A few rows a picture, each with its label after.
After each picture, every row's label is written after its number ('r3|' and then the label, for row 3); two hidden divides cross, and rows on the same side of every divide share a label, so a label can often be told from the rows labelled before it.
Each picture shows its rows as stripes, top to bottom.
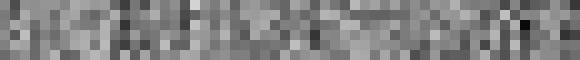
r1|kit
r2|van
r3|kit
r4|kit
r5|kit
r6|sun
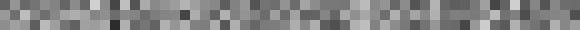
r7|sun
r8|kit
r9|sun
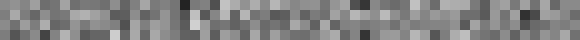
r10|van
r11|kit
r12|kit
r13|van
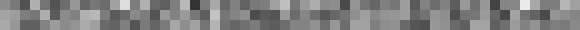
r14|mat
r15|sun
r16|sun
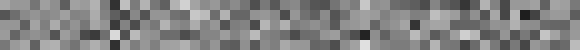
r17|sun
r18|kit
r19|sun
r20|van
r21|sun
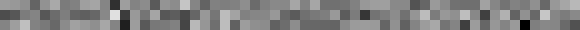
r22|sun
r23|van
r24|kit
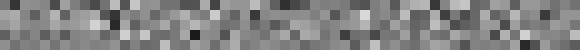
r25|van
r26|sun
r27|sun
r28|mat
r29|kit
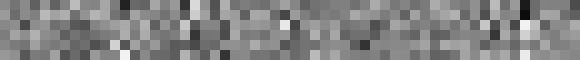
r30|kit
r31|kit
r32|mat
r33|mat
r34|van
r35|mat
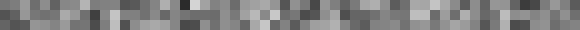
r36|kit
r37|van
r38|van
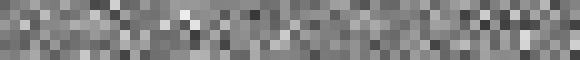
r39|van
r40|sun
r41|kit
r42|mat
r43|mat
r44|kit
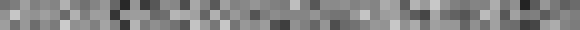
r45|kit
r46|sun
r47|kit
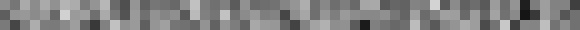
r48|kit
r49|kit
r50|van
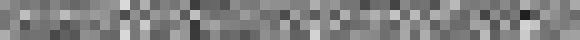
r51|mat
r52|kit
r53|mat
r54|mat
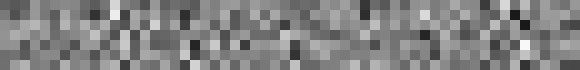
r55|van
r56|van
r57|kit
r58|sun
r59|mat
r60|mat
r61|kit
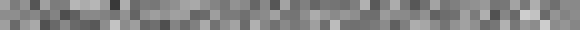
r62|sun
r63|mat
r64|van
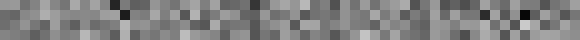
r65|sun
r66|kit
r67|mat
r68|sun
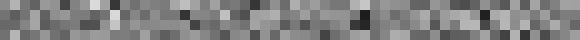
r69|sun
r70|van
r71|van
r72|sun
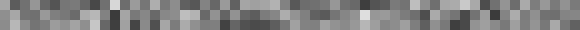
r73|van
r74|sun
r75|sun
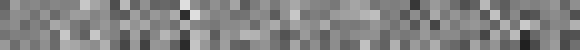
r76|sun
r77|kit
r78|mat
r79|kit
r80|kit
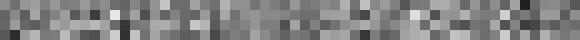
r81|kit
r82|van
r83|kit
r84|van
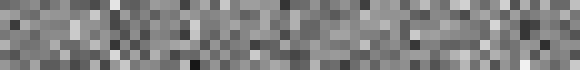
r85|van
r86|sun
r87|kit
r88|kit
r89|sun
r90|van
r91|mat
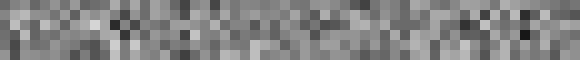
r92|van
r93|kit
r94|sun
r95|kit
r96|van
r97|van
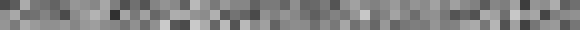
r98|kit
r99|sun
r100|kit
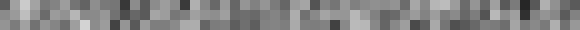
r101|kit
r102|kit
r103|sun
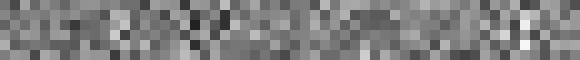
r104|kit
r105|mat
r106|mat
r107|van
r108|mat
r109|sun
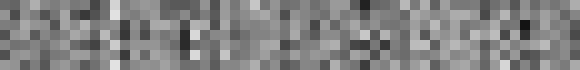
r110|van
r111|van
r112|kit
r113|kit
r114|van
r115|kit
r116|van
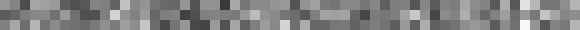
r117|mat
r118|van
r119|mat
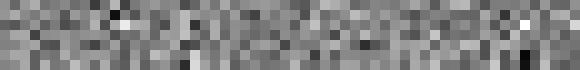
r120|van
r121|sun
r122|mat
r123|sun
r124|van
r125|kit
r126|kit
